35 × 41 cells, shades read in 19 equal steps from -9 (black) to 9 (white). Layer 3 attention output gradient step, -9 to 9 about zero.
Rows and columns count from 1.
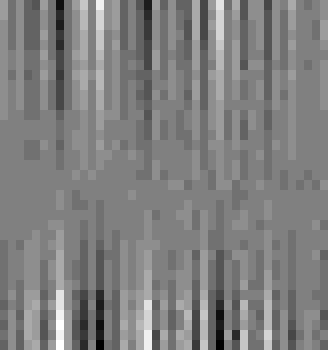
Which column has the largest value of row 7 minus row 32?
28
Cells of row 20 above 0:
2
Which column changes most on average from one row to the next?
31
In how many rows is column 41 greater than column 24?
14
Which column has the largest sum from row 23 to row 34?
8
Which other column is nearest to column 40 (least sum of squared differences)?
38
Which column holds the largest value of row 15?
13
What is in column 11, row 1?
5
